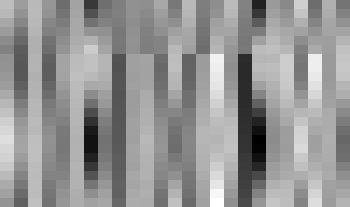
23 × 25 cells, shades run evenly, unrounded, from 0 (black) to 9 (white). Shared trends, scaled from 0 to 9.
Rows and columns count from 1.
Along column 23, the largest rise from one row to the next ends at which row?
7
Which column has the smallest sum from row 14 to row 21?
19
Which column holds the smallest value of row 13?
18
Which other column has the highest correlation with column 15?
11
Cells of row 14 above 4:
21
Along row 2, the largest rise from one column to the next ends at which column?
20
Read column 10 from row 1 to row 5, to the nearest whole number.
5 5 5 5 5
